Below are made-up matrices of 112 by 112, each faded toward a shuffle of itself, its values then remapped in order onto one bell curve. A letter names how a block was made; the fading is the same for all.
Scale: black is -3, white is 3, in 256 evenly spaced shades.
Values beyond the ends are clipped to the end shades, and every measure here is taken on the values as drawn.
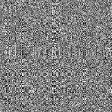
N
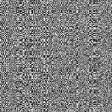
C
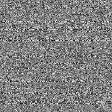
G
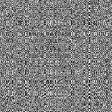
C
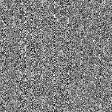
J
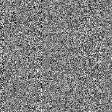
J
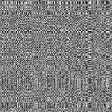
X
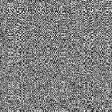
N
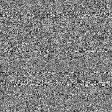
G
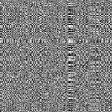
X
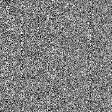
J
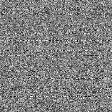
G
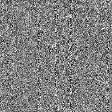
J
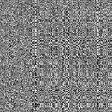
C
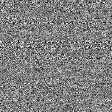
G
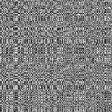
X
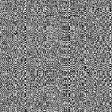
C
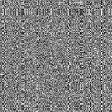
C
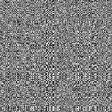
C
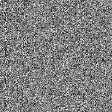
J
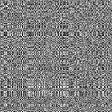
X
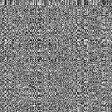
C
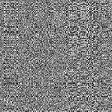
N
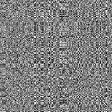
C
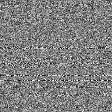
G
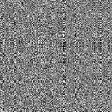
N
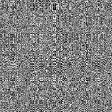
N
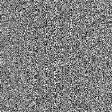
J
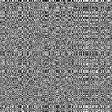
X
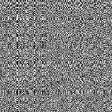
C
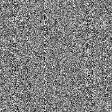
J
